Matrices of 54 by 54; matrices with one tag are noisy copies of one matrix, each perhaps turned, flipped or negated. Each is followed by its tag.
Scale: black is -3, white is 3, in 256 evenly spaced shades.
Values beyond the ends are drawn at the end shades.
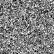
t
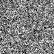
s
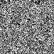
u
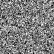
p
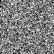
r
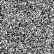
u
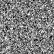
p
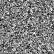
p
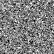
p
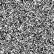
r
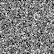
r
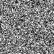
r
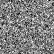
p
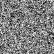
t
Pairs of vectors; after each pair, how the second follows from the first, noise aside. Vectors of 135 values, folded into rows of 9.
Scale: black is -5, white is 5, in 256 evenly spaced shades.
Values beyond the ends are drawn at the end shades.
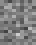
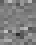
negated, partly zeroed.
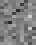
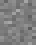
negated, shrunk.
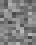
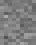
wrapped around, negated, shrunk.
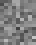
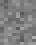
shrunk.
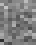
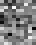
wrapped around, negated, scaled up.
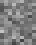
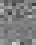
negated, partly zeroed.
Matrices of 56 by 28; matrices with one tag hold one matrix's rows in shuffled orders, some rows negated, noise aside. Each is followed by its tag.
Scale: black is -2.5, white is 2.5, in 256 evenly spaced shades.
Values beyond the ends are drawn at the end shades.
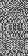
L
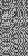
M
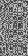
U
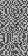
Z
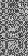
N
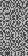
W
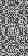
N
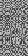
W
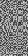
U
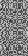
U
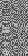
M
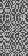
W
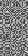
W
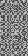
Z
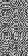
M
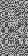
N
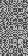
U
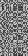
U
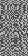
Z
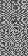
Z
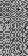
W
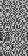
W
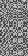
U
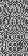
L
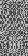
L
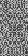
L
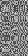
M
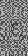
Z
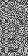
N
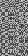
N
